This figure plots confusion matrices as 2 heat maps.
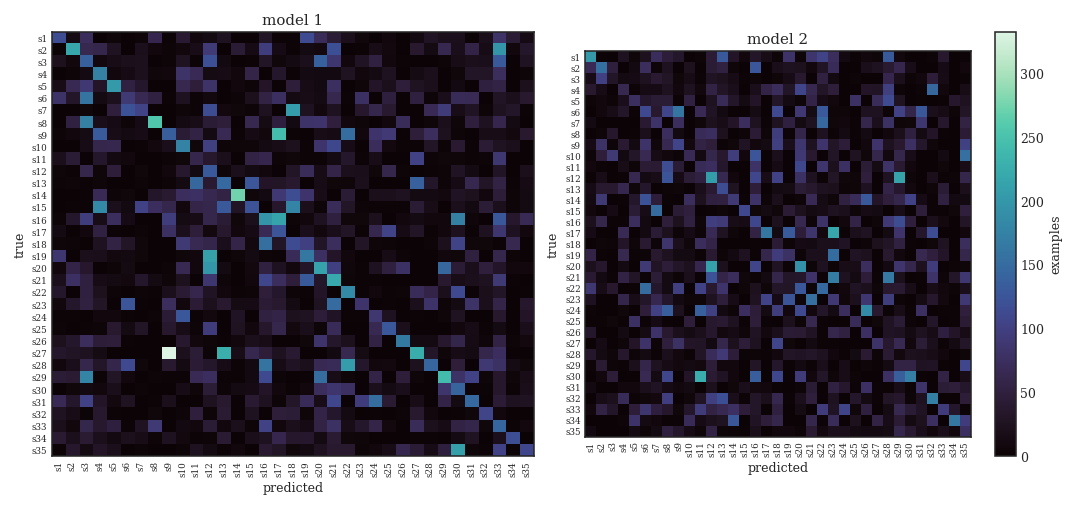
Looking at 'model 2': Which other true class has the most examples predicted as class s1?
s22
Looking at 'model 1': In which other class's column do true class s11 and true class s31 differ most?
s24
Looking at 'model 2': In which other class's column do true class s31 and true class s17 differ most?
s23
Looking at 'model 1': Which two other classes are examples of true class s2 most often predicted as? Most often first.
s33, s21
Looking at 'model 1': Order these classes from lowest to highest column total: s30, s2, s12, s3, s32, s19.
s32, s2, s19, s30, s3, s12
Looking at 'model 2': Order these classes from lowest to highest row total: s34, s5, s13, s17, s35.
s35, s13, s5, s34, s17
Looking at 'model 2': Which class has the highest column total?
s12
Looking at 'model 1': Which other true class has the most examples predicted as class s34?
s18
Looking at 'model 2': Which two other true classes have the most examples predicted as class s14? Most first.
s34, s10
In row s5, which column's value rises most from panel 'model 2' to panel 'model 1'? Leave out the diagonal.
s3
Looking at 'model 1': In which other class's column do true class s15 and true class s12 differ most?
s4
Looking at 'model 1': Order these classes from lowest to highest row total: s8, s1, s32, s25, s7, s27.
s32, s25, s1, s7, s8, s27
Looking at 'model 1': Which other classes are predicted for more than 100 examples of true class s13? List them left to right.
s11, s15, s27
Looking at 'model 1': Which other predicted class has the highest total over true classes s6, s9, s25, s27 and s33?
s17
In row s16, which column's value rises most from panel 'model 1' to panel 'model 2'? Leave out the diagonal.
s29
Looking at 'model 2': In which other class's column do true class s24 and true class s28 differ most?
s26
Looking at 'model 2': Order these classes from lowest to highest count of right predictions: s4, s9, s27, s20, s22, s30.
s4, s27, s9, s22, s30, s20
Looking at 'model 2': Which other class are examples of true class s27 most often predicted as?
s18
